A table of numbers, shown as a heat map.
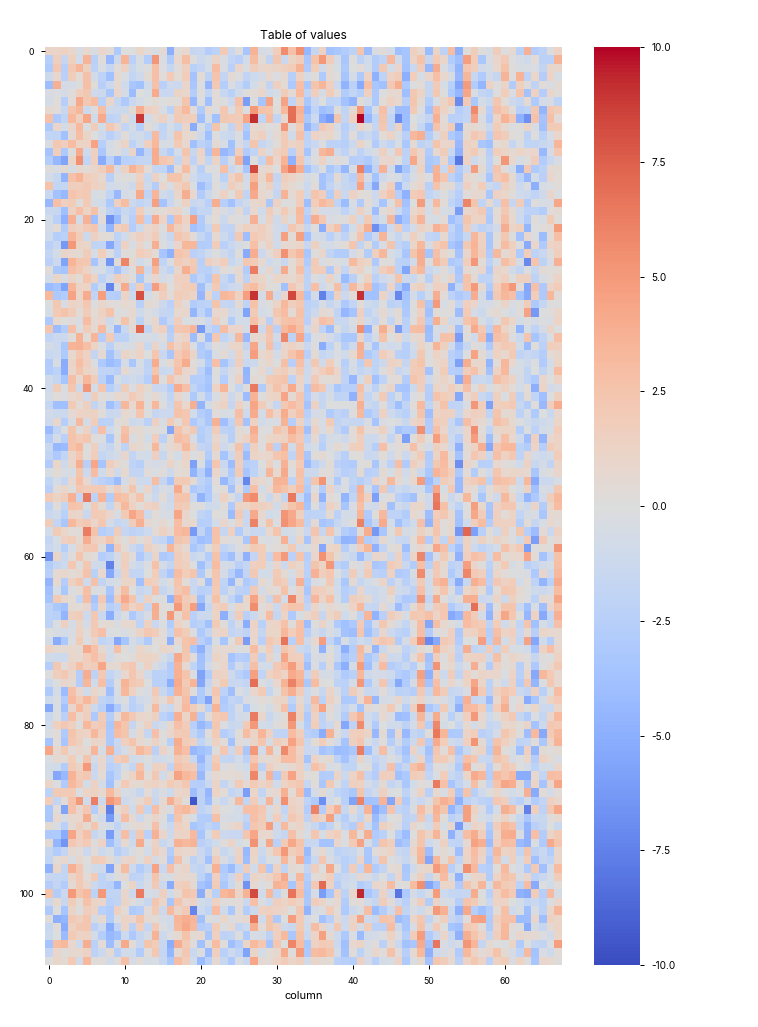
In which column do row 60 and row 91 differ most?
63
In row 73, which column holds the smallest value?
39
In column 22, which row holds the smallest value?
8
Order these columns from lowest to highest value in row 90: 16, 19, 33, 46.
46, 16, 33, 19
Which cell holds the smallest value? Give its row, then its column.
89, 19
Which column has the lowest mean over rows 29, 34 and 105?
54
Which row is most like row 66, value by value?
42
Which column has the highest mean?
27
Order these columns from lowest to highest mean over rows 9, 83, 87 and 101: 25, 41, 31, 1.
1, 25, 41, 31
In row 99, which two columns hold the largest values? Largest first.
36, 49
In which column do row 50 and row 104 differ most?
19
